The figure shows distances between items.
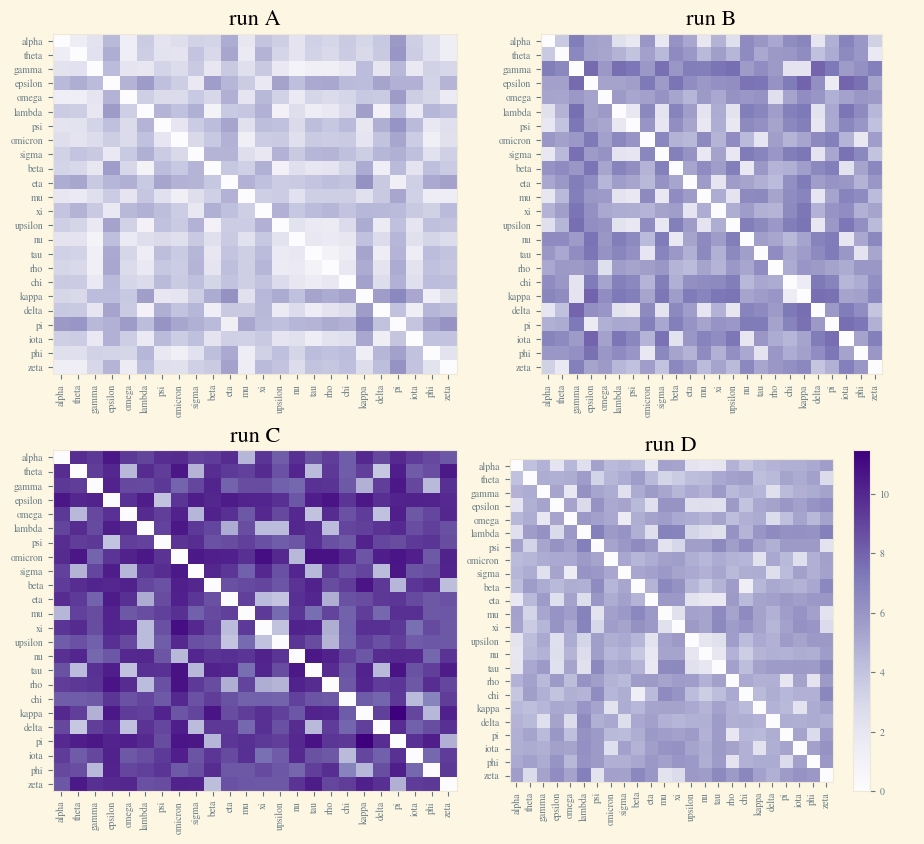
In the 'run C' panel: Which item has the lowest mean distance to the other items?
upsilon
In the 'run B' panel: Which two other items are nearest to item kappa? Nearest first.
chi, gamma
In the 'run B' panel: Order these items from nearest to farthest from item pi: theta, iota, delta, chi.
theta, delta, chi, iota
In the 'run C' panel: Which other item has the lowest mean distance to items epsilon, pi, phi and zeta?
beta
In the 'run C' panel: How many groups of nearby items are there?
8
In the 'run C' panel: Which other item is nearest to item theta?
delta
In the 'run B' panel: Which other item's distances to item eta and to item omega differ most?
xi
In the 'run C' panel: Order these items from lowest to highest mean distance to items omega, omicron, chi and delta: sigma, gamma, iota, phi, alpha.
sigma, iota, phi, gamma, alpha
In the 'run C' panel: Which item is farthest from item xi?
omicron
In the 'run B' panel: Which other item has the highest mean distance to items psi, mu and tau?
gamma
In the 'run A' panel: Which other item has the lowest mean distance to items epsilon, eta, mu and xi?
sigma
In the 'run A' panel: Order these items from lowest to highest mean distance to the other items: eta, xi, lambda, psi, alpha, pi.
alpha, lambda, psi, xi, eta, pi
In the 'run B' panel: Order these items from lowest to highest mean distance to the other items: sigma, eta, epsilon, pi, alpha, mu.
alpha, mu, sigma, eta, pi, epsilon
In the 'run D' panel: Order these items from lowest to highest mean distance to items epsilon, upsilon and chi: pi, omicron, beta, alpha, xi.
alpha, beta, omicron, pi, xi
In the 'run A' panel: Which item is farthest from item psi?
pi
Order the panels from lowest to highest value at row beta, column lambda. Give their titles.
run A, run D, run B, run C
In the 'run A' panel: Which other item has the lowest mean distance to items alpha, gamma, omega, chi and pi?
nu
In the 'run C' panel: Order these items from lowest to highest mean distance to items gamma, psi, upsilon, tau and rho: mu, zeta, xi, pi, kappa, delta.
xi, delta, mu, kappa, zeta, pi
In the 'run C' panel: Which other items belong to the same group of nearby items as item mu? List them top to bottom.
alpha
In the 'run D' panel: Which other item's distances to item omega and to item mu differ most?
sigma
